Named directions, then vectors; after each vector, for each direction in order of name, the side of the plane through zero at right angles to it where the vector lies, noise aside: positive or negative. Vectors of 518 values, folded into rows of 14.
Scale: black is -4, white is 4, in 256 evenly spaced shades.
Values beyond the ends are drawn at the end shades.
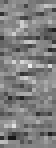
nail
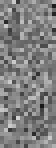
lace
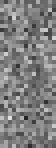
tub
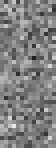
positive, positive, positive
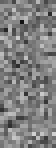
negative, negative, positive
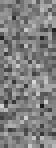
positive, positive, negative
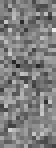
negative, negative, positive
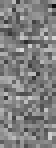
positive, negative, positive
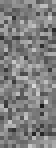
positive, positive, negative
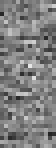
negative, positive, negative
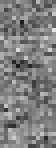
negative, negative, positive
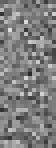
negative, positive, positive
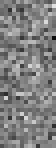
negative, positive, negative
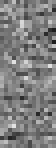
positive, positive, positive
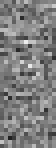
negative, positive, negative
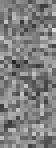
negative, negative, positive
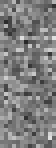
positive, negative, positive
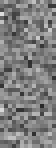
positive, negative, negative
